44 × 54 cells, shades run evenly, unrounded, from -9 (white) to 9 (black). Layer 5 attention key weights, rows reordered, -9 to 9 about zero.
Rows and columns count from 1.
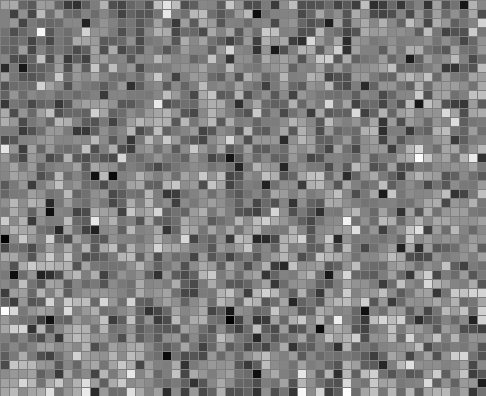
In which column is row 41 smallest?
46
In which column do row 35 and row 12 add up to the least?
37
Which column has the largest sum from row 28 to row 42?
21
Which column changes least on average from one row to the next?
17
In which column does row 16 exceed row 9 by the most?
32
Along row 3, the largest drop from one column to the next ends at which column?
38
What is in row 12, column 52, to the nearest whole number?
5
